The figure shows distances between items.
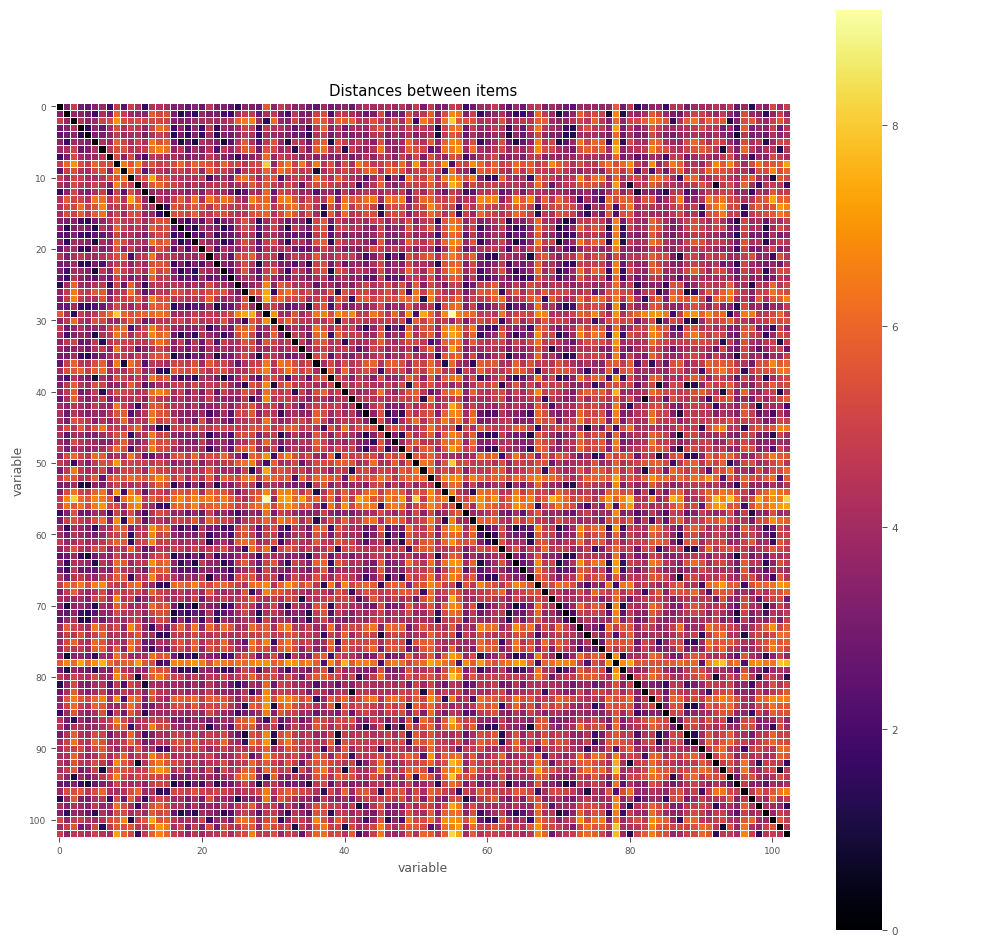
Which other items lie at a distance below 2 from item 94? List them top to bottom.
2, 29, 50, 86
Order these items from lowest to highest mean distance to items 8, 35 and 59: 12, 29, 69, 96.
12, 96, 69, 29
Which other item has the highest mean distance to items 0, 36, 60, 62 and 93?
78
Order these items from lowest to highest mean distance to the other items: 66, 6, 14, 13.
66, 6, 14, 13
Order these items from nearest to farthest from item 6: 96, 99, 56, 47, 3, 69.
3, 47, 99, 69, 96, 56
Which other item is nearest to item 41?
82
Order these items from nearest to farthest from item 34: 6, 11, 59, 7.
11, 7, 59, 6
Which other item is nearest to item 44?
47
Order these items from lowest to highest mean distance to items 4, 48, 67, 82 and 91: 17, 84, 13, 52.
17, 84, 13, 52
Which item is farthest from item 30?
29
